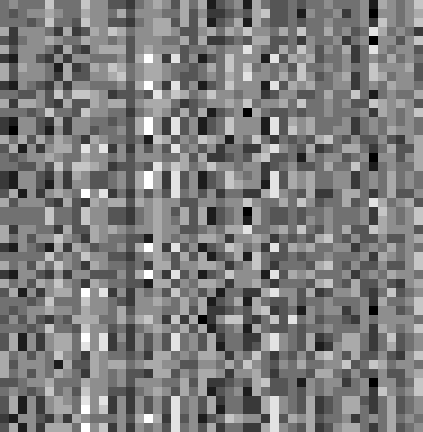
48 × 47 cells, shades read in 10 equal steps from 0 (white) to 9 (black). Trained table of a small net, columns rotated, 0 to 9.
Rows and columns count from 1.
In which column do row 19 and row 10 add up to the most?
30
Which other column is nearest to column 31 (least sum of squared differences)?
20
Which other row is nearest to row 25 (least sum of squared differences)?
37
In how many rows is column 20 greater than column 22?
6
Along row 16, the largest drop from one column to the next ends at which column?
18
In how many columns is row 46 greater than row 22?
2
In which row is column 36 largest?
39
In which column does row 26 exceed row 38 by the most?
10
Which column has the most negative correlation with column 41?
24
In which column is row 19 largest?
42
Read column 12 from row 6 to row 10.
3 5 4 4 5
